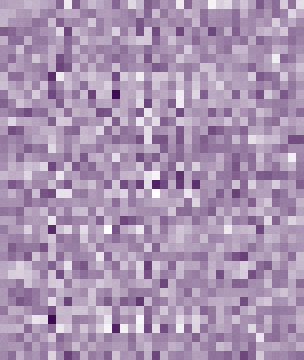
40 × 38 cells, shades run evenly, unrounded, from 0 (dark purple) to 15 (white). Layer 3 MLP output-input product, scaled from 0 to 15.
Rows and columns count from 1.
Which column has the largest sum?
18
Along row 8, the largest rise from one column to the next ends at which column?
10
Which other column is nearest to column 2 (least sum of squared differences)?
3
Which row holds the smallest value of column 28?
31
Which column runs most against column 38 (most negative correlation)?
19
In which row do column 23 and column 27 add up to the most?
1
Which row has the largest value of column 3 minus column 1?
12
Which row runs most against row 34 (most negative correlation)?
30
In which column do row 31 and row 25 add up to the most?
7
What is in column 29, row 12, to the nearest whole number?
9
